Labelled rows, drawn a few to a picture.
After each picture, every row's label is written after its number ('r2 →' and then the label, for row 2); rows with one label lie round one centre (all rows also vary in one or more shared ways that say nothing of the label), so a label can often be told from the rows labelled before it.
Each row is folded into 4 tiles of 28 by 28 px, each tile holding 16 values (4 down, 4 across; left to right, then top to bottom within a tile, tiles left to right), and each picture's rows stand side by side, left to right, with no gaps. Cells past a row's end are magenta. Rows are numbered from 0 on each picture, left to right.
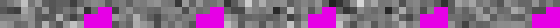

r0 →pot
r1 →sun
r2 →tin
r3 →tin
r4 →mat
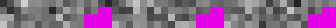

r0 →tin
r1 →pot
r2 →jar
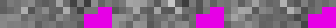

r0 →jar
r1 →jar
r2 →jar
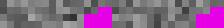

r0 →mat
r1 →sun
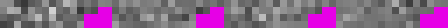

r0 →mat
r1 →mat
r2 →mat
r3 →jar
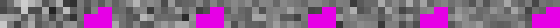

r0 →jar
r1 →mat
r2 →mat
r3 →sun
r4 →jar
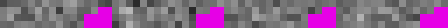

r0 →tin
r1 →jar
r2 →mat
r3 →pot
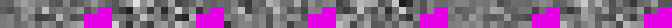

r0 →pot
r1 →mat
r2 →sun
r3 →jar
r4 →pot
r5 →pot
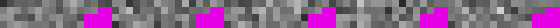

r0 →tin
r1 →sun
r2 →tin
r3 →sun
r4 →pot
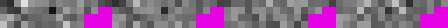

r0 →tin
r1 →tin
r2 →tin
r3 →jar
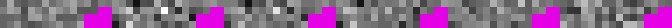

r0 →mat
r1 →pot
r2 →pot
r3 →jar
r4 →sun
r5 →pot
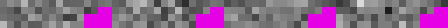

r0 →mat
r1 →jar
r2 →tin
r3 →tin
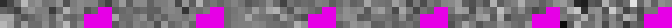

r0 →tin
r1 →sun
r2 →pot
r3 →jar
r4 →mat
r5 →sun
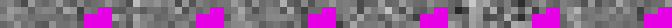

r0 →jar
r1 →sun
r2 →jar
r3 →pot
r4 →pot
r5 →jar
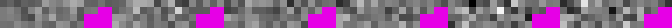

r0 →tin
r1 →jar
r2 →sun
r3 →tin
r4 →pot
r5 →tin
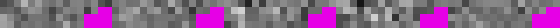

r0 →tin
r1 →jar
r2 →jar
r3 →mat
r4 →sun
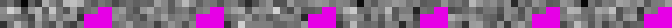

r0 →tin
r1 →tin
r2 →pot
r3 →jar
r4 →sun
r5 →jar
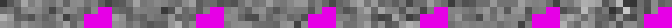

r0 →tin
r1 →tin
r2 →tin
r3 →pot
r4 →tin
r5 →jar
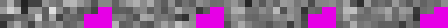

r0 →mat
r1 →mat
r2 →jar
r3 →jar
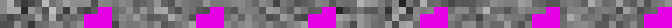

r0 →mat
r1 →pot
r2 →pot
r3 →sun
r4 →tin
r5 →jar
